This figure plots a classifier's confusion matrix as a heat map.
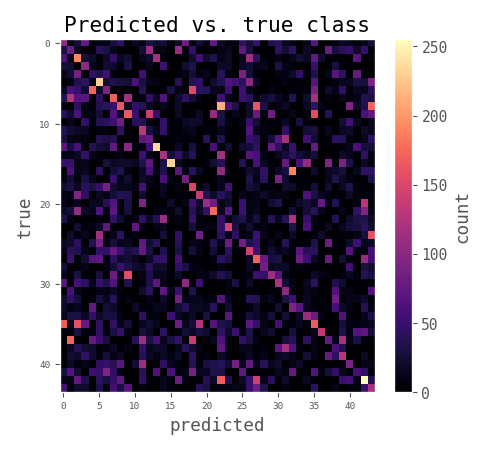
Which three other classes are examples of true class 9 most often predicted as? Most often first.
35, 12, 21
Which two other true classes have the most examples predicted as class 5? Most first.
24, 25
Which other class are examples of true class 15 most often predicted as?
34
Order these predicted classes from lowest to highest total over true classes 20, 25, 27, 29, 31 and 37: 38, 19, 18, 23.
19, 38, 23, 18
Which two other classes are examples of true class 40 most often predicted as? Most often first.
11, 24
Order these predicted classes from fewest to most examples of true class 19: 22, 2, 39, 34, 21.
39, 21, 22, 34, 2
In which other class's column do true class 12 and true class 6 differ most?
4
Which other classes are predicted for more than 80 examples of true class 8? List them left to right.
22, 27, 40, 43
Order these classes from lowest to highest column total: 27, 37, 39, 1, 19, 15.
15, 37, 19, 39, 1, 27
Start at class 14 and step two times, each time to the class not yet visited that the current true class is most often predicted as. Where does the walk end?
32
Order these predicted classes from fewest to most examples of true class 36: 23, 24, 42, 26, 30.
30, 23, 26, 24, 42
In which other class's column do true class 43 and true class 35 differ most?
2
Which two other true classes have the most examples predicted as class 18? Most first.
6, 37
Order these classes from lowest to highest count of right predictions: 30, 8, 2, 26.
30, 26, 8, 2
